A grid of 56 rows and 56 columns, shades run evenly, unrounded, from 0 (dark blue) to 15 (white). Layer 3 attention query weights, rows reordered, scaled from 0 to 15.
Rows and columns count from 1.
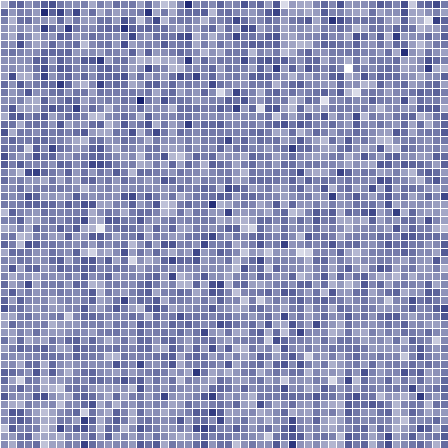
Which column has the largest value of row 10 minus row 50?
53
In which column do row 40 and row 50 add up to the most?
9
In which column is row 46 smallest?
18
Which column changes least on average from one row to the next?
40
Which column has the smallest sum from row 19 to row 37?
27
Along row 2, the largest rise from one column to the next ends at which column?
20
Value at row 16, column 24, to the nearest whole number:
2
